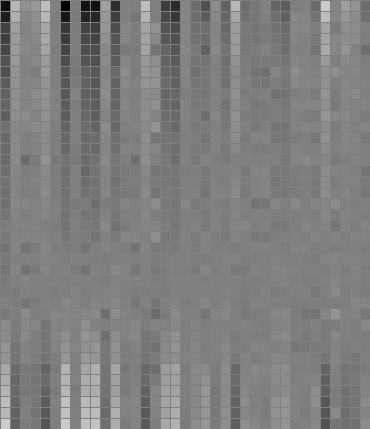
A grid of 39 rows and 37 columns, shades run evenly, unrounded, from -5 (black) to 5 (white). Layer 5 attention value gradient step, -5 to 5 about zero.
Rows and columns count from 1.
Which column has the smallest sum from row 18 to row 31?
1
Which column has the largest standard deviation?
7
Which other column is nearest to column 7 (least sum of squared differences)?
10
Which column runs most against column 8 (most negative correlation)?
30
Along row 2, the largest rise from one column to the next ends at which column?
2
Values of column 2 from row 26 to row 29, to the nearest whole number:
0 0 0 0
